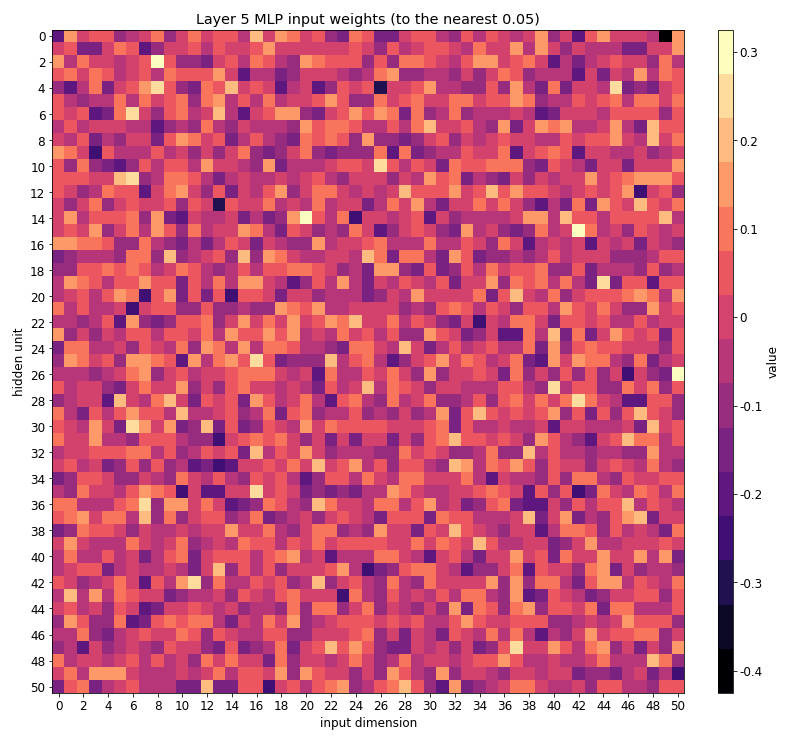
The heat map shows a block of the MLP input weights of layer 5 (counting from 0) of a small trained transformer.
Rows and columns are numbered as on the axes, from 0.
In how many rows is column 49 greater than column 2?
19
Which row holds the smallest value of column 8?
7
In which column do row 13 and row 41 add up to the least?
25
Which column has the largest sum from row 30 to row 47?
37
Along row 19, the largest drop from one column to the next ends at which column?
45
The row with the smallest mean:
9
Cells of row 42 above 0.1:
7
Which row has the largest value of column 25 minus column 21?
27
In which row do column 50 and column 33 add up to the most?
26
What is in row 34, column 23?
0.05
